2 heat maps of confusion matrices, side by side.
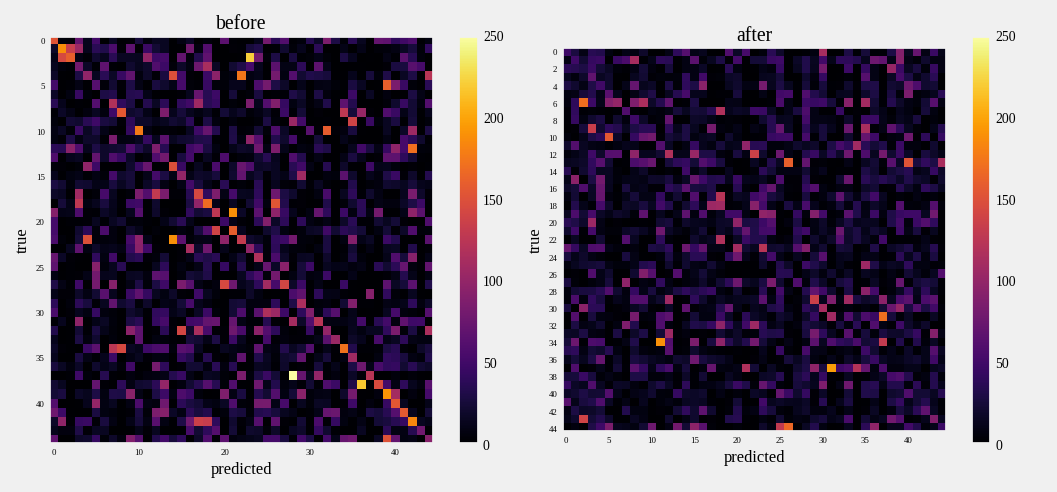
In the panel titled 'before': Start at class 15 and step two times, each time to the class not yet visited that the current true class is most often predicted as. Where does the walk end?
35
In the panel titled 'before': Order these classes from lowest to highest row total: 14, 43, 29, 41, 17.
43, 29, 14, 41, 17
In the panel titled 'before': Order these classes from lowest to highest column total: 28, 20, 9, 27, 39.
20, 27, 28, 9, 39
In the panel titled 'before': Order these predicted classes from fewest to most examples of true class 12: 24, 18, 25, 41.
25, 18, 41, 24
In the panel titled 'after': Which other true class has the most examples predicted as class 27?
23
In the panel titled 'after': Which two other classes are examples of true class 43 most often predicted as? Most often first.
2, 38
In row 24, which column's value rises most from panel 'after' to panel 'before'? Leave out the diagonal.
42
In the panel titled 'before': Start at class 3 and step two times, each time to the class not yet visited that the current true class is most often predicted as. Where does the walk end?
26
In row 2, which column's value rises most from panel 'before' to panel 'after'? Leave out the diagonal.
38
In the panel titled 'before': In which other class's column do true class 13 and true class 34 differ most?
8
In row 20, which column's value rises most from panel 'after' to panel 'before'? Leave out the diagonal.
25
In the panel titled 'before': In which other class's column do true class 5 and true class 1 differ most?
39
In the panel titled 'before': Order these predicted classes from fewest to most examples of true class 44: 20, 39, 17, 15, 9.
17, 15, 20, 9, 39
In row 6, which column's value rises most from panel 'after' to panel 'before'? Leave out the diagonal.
17
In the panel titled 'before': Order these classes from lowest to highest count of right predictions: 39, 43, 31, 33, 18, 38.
43, 33, 31, 38, 18, 39
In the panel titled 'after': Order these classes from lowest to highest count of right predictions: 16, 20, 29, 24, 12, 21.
16, 24, 21, 20, 12, 29
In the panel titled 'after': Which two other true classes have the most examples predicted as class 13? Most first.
44, 26
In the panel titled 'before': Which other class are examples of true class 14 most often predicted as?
4
